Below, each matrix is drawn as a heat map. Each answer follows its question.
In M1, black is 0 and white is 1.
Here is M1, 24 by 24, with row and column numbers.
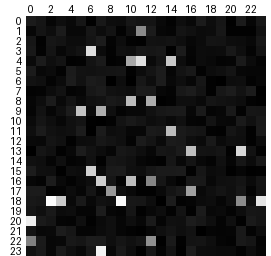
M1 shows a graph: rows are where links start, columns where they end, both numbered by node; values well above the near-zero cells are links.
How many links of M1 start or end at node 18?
5
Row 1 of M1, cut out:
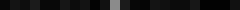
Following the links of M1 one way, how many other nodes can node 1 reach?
2
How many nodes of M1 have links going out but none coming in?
8
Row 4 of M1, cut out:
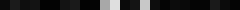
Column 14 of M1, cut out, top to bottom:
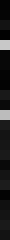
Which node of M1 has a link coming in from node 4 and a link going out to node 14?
node 11
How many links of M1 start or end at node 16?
5
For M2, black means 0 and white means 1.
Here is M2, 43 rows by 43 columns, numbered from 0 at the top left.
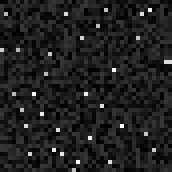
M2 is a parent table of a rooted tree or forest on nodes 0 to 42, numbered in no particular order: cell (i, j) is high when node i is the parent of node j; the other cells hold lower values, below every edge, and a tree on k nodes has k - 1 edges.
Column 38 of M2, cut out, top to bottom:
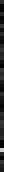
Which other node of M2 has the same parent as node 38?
13
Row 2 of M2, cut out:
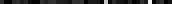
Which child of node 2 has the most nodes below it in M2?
37
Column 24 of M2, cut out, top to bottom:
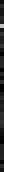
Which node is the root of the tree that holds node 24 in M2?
31
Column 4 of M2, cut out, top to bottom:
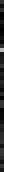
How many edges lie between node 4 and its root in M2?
4
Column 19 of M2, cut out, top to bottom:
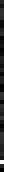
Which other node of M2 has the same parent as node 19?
27
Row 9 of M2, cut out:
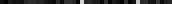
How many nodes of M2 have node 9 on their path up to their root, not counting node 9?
3
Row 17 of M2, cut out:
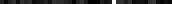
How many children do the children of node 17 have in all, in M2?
1
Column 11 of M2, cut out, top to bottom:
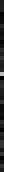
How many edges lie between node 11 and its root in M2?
6
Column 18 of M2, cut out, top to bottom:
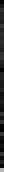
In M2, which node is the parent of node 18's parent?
15
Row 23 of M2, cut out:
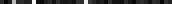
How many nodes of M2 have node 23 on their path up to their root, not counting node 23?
6
